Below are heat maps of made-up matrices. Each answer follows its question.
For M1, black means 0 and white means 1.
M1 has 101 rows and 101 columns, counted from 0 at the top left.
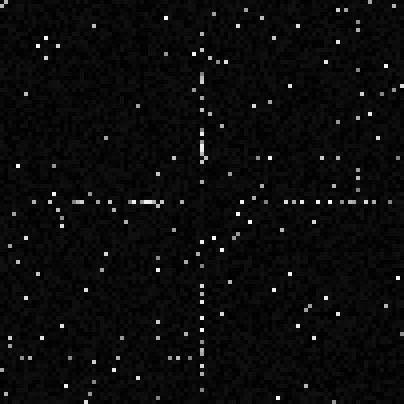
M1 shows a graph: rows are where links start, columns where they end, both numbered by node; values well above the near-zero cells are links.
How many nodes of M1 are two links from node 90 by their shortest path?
2
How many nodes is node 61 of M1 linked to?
1
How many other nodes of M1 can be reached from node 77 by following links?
3
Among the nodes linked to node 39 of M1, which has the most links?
node 84
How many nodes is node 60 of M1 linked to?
1
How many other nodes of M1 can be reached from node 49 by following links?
4
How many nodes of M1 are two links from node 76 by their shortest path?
1
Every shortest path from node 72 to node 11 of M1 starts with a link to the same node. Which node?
node 68
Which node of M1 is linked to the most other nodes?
node 50
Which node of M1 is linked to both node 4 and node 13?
node 41
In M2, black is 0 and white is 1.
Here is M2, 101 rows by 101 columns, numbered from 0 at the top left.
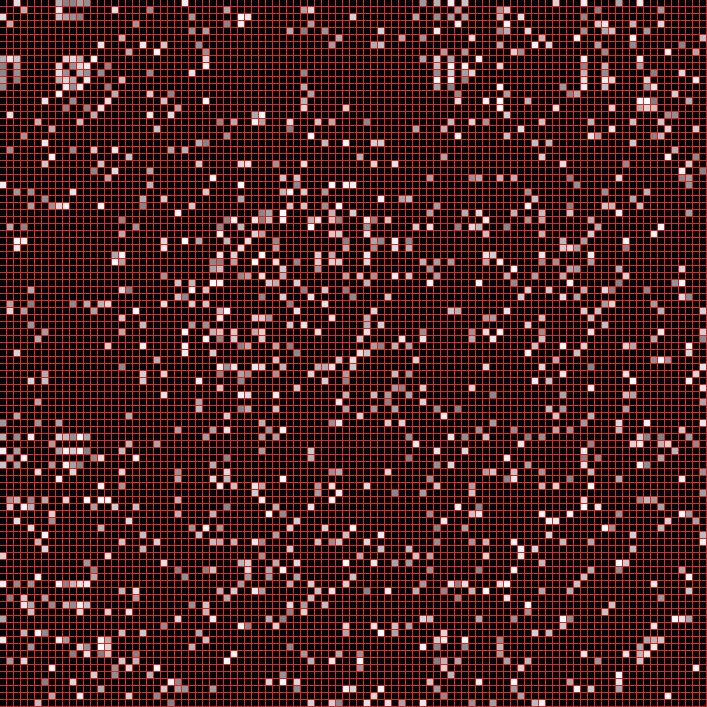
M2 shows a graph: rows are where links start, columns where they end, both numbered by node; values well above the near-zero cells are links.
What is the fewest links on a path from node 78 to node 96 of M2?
4
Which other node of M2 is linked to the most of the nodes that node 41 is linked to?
node 4
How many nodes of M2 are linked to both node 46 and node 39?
0
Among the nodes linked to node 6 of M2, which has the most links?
node 47
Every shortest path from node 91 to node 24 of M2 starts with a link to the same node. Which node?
node 8
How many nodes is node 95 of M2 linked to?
8
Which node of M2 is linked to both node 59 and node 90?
node 63
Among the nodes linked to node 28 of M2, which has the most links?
node 34
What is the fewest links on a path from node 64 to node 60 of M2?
2
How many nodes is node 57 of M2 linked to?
6
